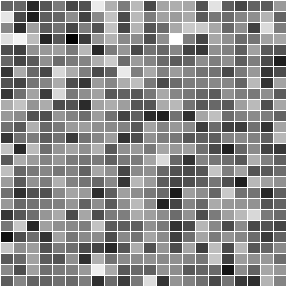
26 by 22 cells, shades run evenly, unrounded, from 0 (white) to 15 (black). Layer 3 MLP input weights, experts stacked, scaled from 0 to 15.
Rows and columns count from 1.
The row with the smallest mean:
4
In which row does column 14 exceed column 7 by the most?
18
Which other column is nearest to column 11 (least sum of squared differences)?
15
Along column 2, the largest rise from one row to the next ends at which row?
5
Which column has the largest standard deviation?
1
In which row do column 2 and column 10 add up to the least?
7
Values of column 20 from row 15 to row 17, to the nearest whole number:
5 10 4
